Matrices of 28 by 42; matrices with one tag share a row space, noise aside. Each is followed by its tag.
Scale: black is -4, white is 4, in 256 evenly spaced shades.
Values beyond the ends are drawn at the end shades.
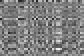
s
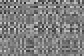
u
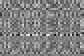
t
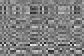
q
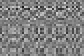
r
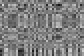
s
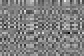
u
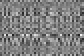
t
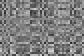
q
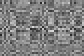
q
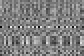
t
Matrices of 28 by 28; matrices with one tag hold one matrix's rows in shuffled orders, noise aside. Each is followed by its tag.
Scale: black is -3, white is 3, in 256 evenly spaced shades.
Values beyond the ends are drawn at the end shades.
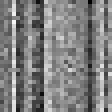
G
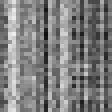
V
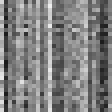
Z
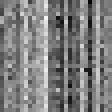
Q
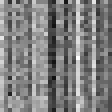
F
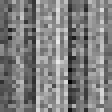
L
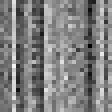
G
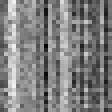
V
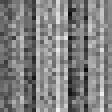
L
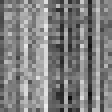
Q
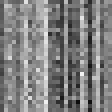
Q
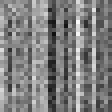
F
